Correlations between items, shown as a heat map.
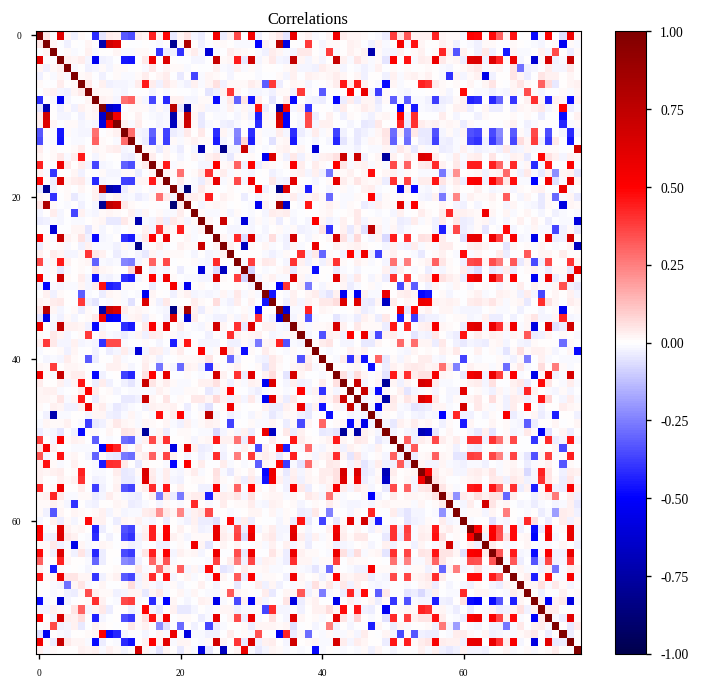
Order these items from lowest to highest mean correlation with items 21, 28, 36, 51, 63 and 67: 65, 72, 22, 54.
54, 22, 65, 72
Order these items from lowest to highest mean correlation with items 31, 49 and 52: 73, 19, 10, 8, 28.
10, 8, 73, 28, 19
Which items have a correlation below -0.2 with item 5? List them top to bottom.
22, 58, 63
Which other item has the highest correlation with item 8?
70
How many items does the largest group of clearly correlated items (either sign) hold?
23
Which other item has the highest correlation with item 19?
9
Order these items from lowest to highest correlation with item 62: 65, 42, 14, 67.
14, 65, 67, 42
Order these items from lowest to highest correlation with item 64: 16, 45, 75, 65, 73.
73, 45, 65, 16, 75
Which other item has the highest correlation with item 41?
2
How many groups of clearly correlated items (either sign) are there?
8
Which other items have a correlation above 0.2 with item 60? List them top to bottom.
7, 27, 37, 44, 46, 69
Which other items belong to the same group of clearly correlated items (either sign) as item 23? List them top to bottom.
14, 26, 29, 39, 76
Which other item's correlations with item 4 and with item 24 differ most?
47
